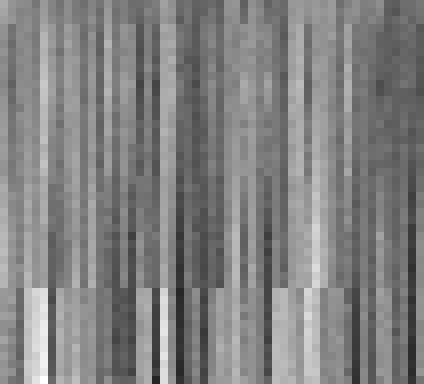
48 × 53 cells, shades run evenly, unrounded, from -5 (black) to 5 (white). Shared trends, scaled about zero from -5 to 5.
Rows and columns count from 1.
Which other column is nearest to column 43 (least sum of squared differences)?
11
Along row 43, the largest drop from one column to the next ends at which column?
7
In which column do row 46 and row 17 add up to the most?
6
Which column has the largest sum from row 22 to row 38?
40
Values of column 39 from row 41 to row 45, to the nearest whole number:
3 3 3 3 3
